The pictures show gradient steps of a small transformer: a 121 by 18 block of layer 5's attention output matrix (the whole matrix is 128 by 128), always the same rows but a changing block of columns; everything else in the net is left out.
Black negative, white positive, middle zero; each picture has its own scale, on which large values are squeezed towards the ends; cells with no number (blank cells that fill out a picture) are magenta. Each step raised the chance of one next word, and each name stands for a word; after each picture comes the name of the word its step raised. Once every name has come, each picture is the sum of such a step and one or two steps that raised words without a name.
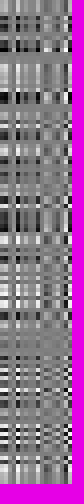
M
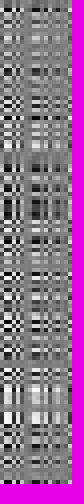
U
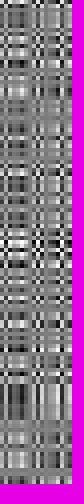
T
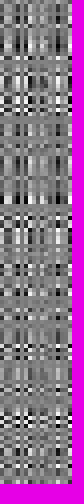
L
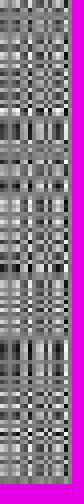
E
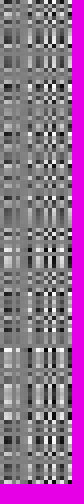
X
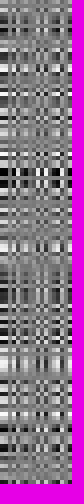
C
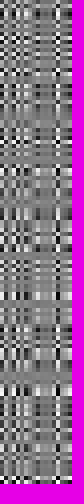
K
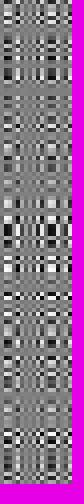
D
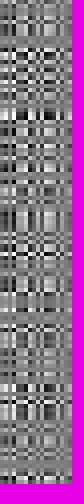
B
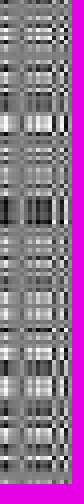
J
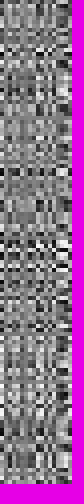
T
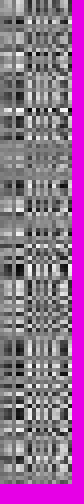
E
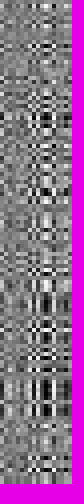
B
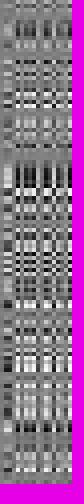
C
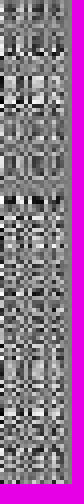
L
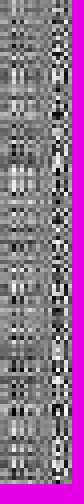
D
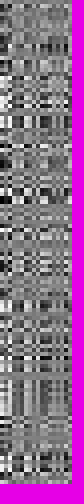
L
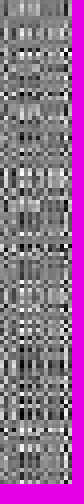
C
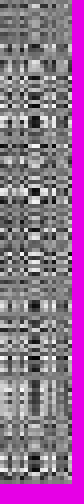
B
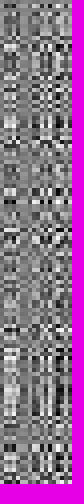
K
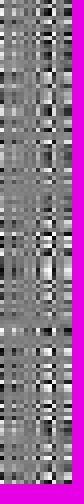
K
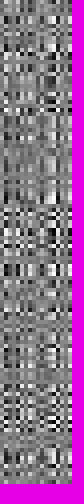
L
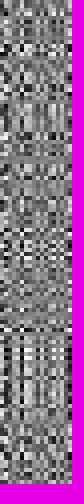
X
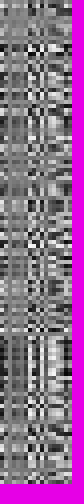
E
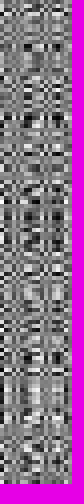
U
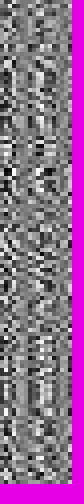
T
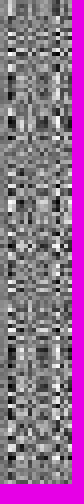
J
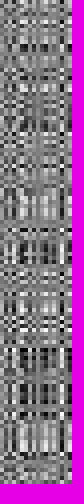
X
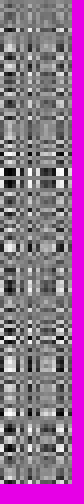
C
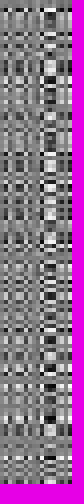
U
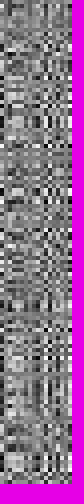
K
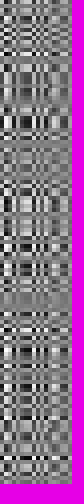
J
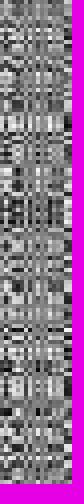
J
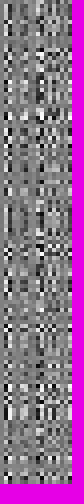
B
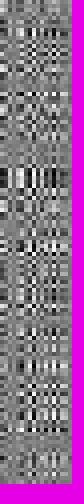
C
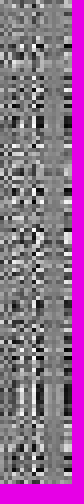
T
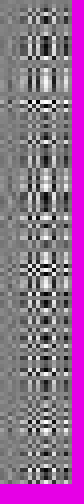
L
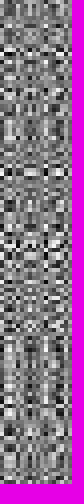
T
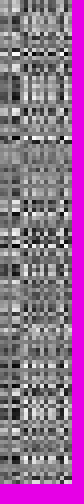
K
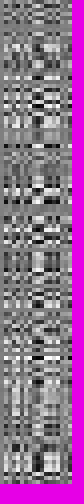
D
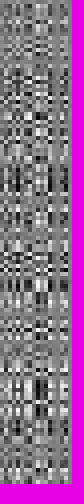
B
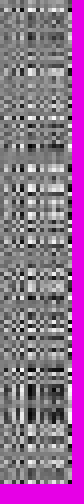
U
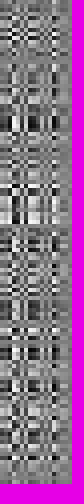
J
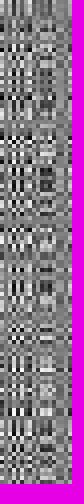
M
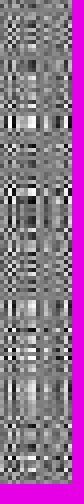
J
